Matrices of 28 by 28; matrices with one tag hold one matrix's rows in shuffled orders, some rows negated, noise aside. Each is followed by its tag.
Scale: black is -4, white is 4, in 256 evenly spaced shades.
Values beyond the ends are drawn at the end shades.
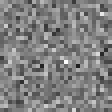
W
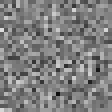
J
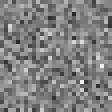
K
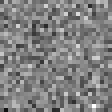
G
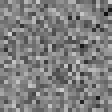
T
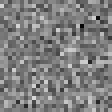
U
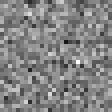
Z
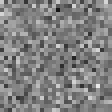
J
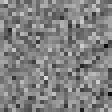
T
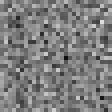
W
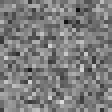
Z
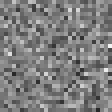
T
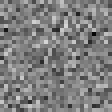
G
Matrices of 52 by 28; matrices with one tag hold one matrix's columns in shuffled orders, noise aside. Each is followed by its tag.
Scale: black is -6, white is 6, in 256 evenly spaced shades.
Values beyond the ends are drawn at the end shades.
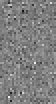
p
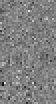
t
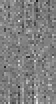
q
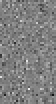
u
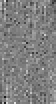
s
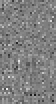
u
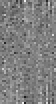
s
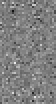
p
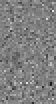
t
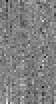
q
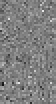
t
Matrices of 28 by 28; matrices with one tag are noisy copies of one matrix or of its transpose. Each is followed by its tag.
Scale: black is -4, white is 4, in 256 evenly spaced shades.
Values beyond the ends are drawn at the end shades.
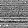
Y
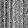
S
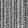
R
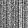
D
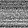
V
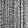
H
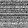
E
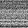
V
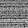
D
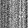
V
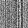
Y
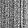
H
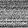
V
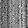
V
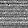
R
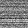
D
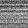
S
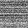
E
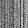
H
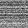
E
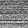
H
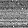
V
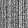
D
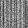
R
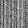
R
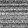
S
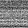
V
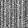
R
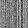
Y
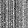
E
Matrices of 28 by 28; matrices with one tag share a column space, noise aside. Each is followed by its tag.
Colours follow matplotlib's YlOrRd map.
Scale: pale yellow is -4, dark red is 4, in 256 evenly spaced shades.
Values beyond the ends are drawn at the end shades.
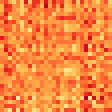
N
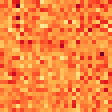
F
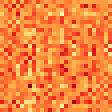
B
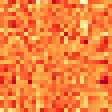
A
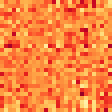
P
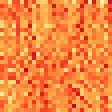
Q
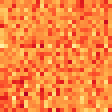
P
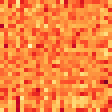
P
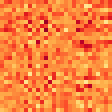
F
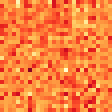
Q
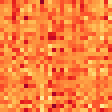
N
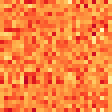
A
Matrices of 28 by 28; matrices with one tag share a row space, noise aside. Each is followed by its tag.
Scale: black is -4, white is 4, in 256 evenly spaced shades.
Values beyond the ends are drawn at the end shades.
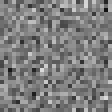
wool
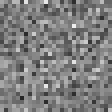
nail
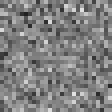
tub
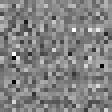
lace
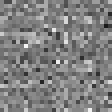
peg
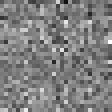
peg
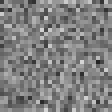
tub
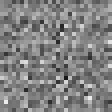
peg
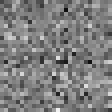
peg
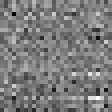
lace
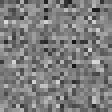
nail
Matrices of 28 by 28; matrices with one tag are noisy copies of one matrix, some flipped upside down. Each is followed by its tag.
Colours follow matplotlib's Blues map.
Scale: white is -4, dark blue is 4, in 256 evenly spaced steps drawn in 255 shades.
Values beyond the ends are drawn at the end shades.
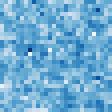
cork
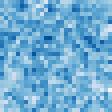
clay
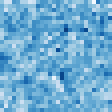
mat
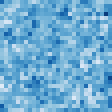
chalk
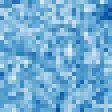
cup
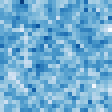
clay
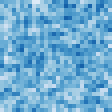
cork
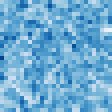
clay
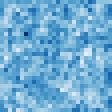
chalk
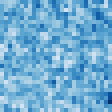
cup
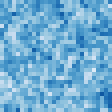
cup
